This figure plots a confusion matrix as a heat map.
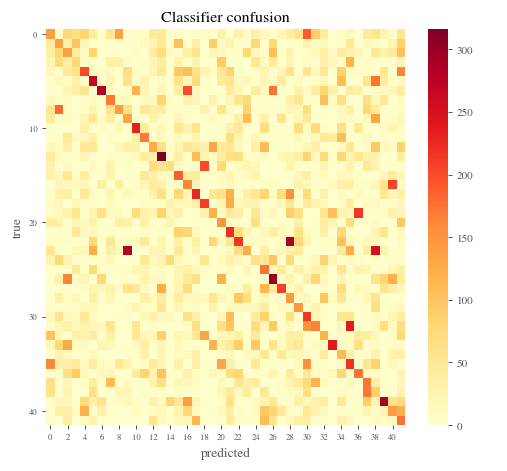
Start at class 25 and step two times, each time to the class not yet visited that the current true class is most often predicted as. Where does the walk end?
38
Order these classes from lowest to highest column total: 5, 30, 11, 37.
11, 37, 5, 30
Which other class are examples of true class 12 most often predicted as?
19
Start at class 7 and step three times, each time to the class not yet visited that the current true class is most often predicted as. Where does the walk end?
21
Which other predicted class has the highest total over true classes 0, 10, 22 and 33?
28
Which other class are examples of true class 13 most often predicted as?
17
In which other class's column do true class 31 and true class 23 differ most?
9
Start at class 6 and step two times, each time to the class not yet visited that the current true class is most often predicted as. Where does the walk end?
40
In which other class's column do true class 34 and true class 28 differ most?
22
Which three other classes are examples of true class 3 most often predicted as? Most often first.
35, 20, 1
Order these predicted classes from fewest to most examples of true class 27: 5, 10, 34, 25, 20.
20, 5, 10, 34, 25
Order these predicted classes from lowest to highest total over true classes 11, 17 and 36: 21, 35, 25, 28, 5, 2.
35, 5, 25, 2, 28, 21
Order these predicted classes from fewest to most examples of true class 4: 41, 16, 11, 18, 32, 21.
11, 18, 32, 21, 16, 41
